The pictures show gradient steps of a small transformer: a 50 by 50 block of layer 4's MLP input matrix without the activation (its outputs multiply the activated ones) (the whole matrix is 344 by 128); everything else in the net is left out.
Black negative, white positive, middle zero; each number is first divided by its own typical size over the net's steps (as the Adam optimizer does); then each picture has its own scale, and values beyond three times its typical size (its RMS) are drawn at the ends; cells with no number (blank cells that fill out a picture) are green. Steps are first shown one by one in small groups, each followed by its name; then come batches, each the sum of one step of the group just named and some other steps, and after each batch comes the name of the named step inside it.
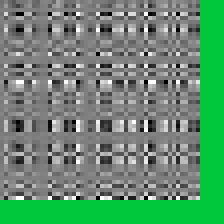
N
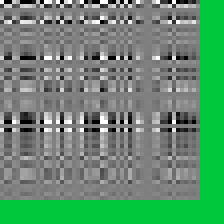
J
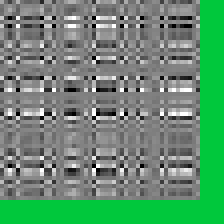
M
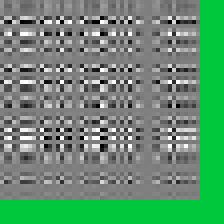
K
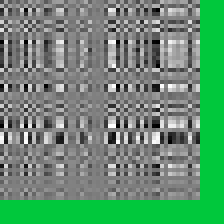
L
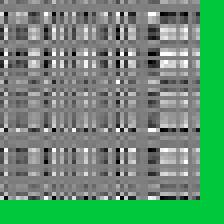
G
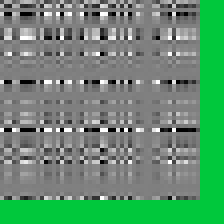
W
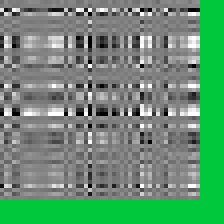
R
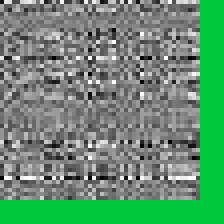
L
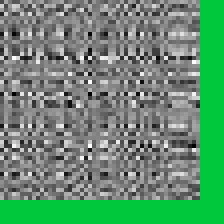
L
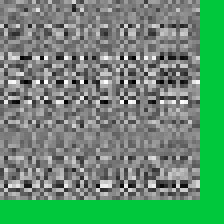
M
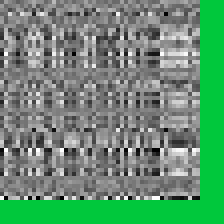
G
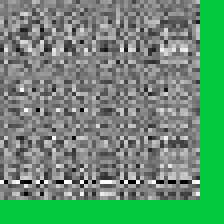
G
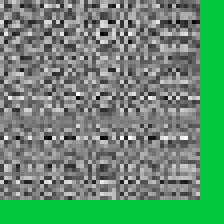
K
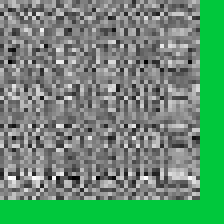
L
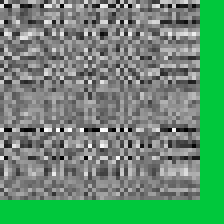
W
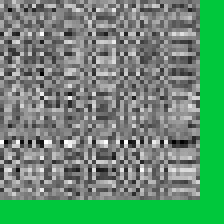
L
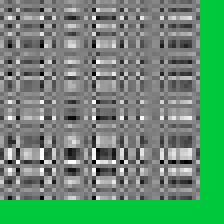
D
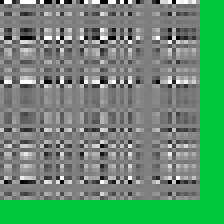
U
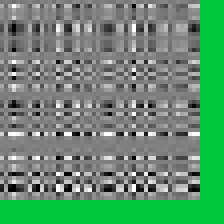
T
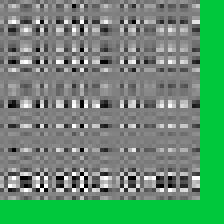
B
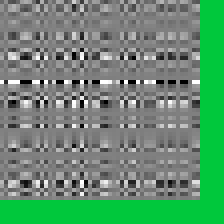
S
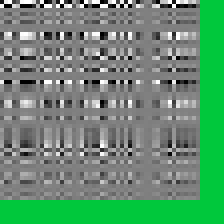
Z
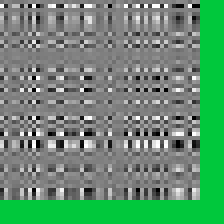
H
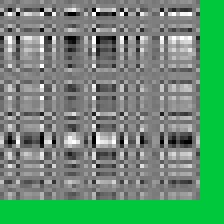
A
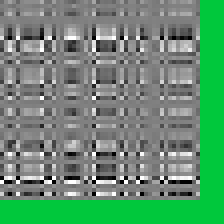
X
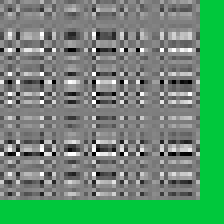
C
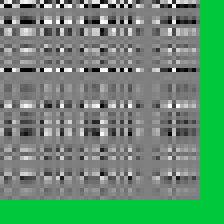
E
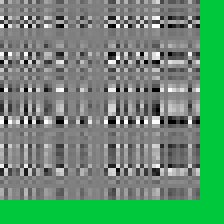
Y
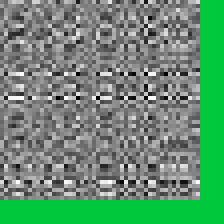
X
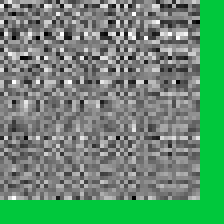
Z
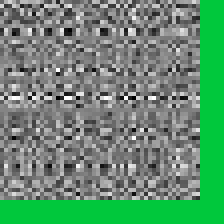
E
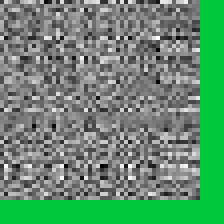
U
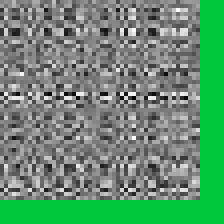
B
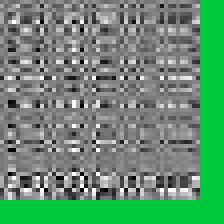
B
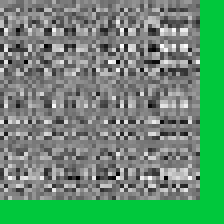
Y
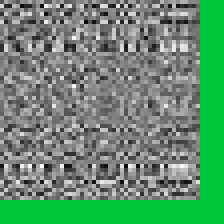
X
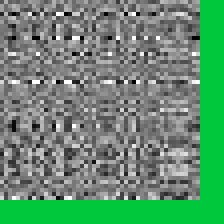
D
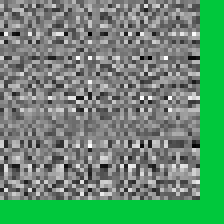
H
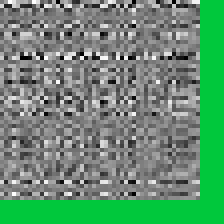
Z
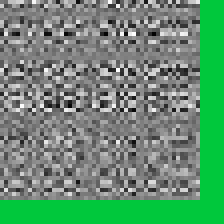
E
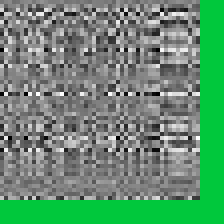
A
